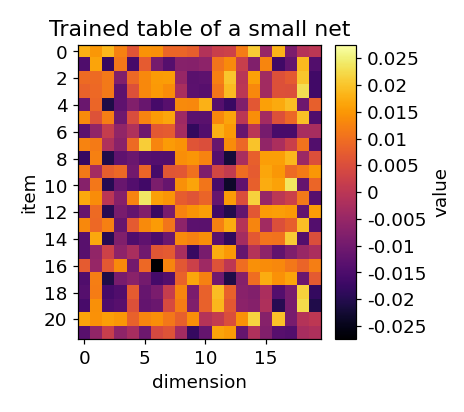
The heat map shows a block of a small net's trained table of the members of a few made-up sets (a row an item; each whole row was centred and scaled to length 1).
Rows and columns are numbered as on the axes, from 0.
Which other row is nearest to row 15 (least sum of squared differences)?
21
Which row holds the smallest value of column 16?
19
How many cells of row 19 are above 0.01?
4
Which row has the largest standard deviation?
10
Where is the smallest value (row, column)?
16, 6
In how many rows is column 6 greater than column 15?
11
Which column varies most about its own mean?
12
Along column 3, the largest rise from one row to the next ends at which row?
20
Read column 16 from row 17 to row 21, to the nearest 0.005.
0.015 -0.015 -0.02 0.02 -0.015
